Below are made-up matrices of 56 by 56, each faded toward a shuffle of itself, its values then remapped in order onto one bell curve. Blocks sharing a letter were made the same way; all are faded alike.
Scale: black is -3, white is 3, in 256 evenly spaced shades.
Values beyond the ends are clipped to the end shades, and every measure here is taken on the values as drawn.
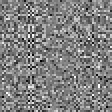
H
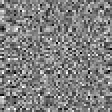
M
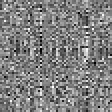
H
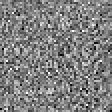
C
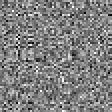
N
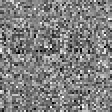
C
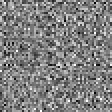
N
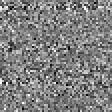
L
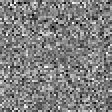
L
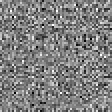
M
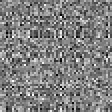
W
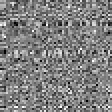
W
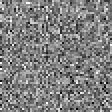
C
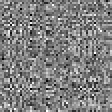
H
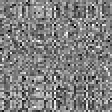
M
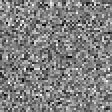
L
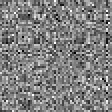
H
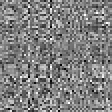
H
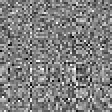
H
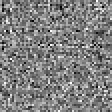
L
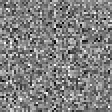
C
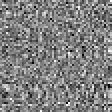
N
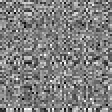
W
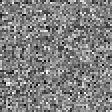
L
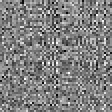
W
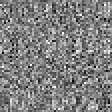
N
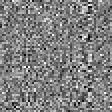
N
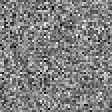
C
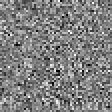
C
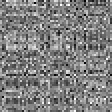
W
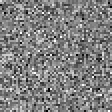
L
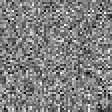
C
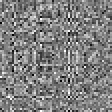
H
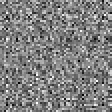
N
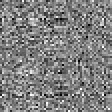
N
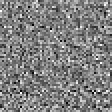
L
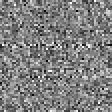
L
